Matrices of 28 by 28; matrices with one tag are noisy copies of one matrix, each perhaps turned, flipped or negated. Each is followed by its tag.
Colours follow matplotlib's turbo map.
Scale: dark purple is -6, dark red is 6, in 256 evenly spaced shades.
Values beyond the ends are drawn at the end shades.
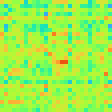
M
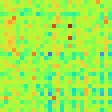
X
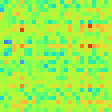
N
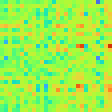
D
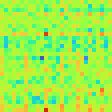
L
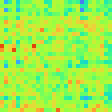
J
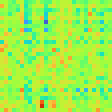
N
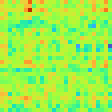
J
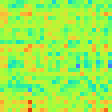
J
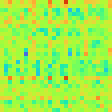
L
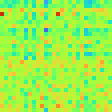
D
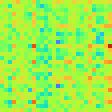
L
